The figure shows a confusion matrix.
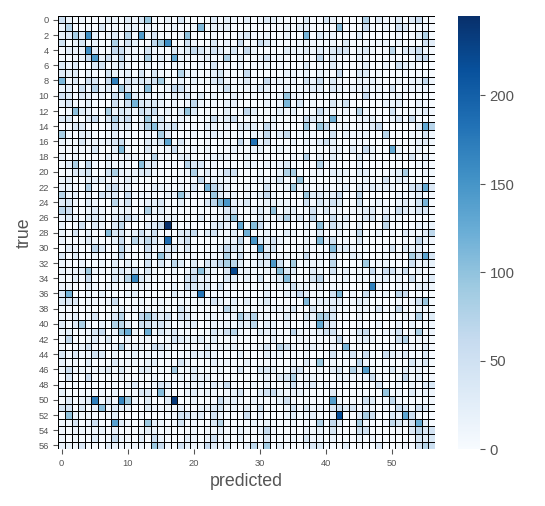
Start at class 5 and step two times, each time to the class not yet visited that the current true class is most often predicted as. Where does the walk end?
50
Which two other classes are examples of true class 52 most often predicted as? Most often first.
42, 1
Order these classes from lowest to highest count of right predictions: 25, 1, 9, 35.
25, 35, 1, 9
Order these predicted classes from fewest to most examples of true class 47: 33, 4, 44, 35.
44, 33, 4, 35
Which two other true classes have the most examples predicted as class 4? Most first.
2, 33
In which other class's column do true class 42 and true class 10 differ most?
34
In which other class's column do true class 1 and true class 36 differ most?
21
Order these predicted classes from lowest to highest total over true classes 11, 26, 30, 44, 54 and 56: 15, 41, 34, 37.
37, 15, 34, 41
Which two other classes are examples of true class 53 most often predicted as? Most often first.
8, 54
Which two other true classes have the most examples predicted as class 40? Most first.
39, 14
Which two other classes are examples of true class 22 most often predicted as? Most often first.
55, 35
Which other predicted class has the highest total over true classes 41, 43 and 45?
9
